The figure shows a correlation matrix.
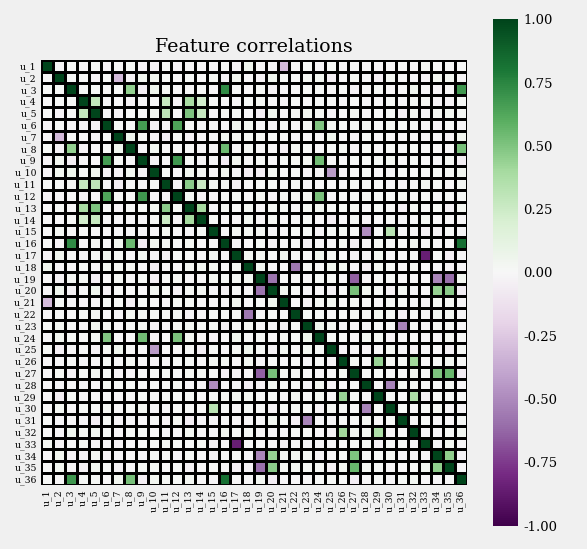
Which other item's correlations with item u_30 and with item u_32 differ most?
u_28
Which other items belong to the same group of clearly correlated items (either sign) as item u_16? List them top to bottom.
u_3, u_8, u_36
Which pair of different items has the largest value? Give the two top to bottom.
u_16, u_36
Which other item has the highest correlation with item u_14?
u_13
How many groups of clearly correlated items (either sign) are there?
12
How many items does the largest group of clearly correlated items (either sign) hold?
5
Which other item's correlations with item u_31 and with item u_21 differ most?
u_23
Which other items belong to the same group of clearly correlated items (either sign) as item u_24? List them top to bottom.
u_6, u_9, u_12
